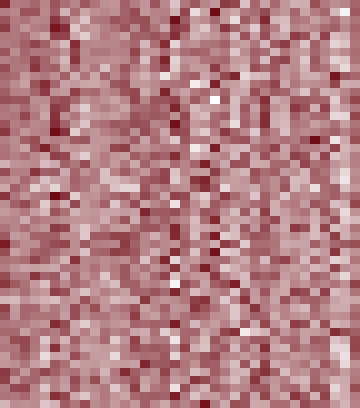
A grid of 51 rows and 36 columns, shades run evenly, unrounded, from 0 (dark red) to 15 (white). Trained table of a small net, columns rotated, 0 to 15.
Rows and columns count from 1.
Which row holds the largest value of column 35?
2
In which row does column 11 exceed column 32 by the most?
18
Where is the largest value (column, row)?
22, 13
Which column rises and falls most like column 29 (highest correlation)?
8
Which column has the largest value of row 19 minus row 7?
20
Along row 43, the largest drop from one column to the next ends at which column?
19
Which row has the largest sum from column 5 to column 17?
24
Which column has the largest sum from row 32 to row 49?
35
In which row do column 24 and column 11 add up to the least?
10
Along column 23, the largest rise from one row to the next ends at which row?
32
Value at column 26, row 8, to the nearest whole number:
6
